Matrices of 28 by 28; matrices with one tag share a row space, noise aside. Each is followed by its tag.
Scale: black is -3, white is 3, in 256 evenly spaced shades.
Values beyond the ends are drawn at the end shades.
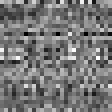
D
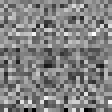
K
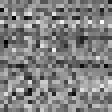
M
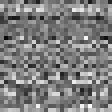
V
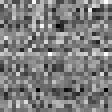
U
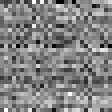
U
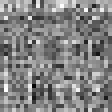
U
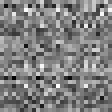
D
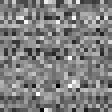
D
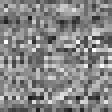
U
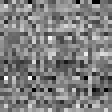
U
